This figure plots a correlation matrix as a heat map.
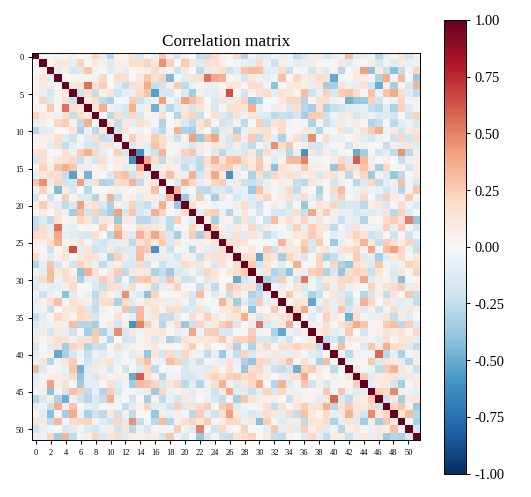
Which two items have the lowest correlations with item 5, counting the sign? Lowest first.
16, 21
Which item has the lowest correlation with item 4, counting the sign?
46
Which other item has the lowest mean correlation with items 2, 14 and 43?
13
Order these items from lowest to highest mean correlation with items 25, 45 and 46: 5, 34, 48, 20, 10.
34, 20, 5, 10, 48
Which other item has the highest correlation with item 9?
7
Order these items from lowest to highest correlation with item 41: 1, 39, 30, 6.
6, 1, 30, 39
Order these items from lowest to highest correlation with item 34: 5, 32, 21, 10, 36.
21, 10, 5, 32, 36
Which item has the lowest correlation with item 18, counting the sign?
3
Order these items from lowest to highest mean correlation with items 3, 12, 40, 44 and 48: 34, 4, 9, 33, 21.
4, 21, 9, 34, 33
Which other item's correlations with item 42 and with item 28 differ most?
35
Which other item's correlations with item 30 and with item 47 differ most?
49
